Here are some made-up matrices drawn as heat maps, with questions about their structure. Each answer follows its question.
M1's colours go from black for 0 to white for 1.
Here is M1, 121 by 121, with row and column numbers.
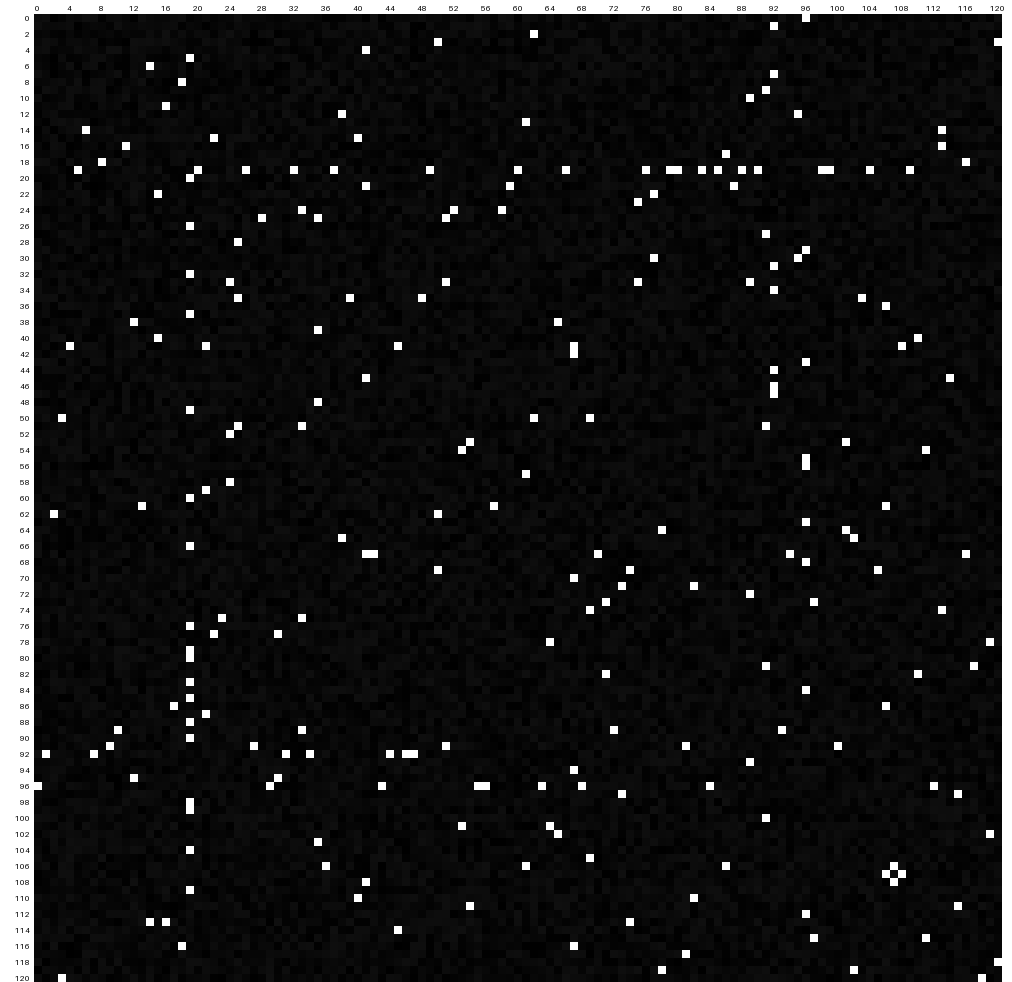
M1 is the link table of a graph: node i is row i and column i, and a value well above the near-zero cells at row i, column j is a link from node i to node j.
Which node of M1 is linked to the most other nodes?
node 19
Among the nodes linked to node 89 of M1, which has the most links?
node 33
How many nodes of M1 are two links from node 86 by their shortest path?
3
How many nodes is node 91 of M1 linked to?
5
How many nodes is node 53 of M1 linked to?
2
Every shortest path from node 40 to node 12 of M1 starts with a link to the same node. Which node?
node 15
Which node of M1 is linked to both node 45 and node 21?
node 41
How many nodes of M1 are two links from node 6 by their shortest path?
1
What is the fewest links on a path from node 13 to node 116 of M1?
7
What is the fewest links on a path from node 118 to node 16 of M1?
7
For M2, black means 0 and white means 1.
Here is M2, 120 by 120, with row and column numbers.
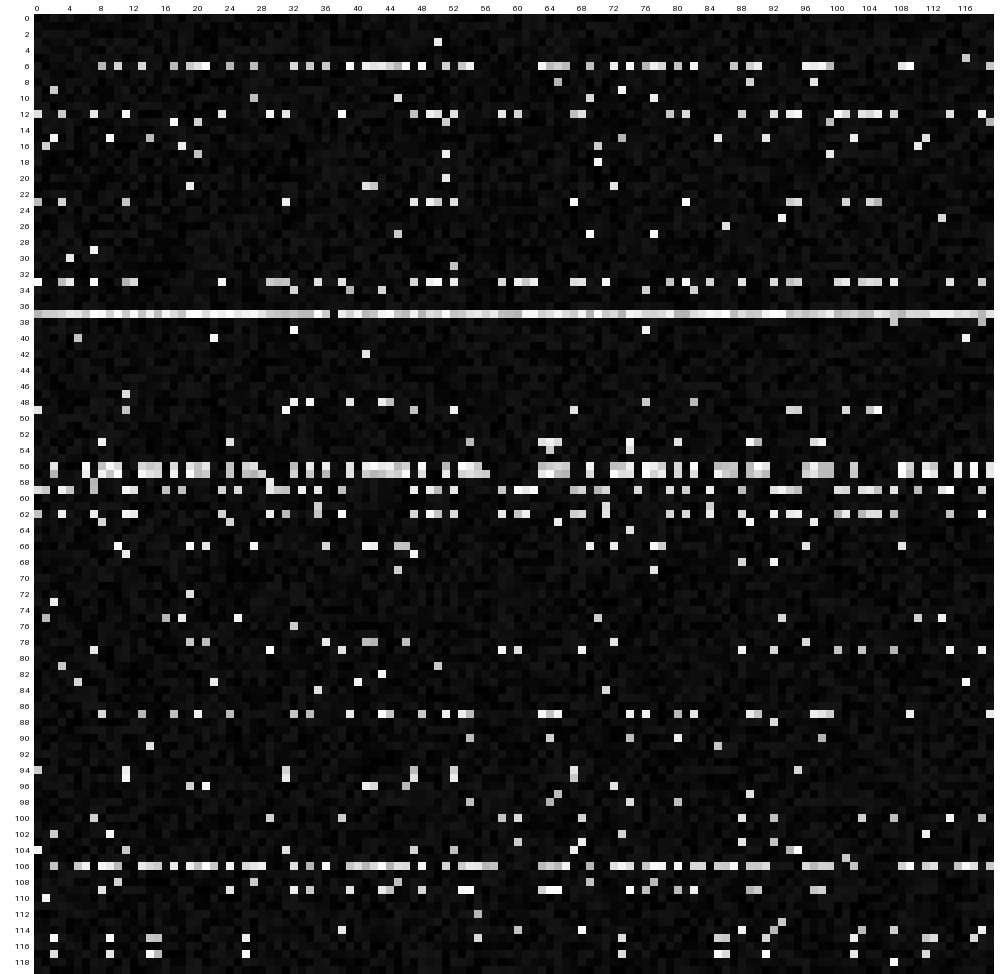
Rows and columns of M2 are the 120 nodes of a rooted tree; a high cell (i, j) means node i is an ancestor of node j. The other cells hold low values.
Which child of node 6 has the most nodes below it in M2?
87
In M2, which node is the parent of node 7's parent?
58
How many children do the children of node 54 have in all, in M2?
1
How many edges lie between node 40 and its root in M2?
3
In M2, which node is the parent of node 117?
115
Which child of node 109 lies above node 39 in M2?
48
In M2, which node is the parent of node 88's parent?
103
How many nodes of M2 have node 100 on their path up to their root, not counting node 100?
12
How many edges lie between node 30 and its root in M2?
3
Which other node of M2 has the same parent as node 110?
18
